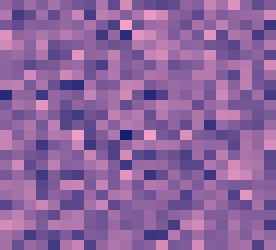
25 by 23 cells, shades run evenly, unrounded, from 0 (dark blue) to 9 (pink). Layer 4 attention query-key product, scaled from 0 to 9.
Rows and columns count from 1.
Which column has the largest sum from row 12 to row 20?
21
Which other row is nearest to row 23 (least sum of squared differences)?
22
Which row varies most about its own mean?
14
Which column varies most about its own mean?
11
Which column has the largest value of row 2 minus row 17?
23
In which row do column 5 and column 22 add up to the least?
25
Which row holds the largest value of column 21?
20
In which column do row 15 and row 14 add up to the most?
7
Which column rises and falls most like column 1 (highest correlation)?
13
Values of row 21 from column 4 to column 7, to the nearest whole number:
7 6 3 3
